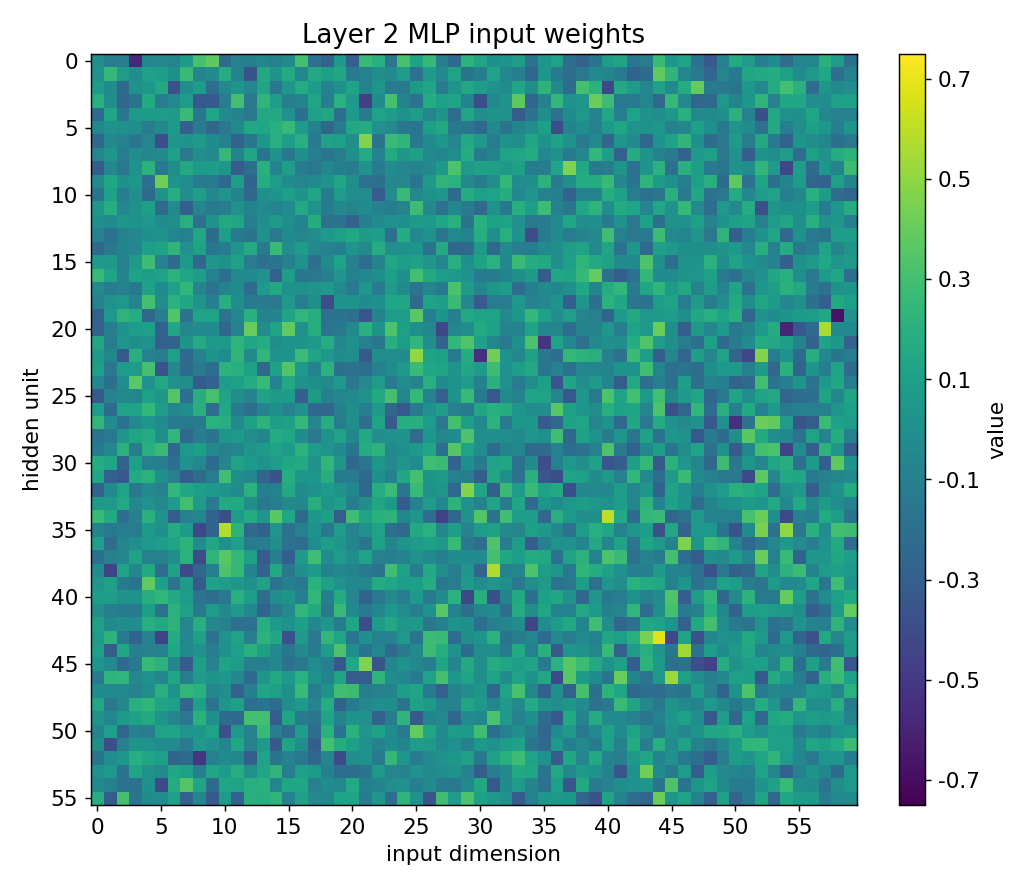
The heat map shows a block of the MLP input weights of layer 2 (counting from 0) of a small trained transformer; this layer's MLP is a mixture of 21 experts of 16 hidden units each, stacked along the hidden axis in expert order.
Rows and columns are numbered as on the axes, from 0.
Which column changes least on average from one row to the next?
17
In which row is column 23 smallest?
27
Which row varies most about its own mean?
34
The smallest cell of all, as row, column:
19, 58
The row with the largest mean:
46
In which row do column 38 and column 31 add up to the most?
38
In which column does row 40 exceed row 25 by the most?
54
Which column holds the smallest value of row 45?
48
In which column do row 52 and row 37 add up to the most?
52
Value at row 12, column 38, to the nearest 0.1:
0
